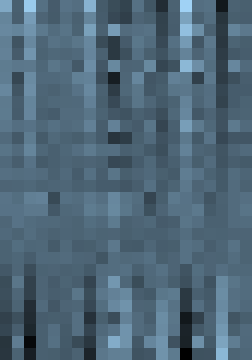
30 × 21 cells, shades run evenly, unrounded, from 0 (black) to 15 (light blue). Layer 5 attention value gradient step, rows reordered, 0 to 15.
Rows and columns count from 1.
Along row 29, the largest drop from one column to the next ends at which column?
3
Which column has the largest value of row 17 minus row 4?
10
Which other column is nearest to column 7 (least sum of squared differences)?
15
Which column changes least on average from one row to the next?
6
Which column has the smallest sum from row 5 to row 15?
19
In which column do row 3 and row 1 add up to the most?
16
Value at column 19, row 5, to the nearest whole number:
4
